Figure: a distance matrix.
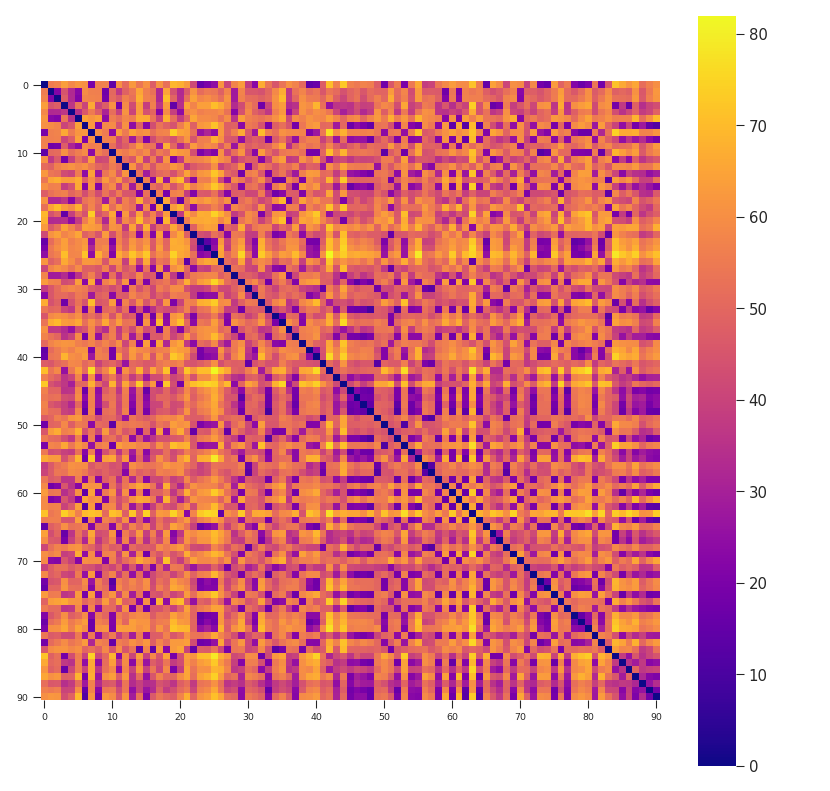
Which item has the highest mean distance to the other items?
63
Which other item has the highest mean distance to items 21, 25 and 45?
42
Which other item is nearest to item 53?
50
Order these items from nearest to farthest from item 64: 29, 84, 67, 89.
89, 29, 67, 84
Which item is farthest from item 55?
25
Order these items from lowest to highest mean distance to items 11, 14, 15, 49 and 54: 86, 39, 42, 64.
64, 86, 42, 39
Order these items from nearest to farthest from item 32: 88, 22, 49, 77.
88, 77, 49, 22
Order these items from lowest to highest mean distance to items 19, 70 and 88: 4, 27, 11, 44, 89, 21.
11, 4, 89, 44, 27, 21
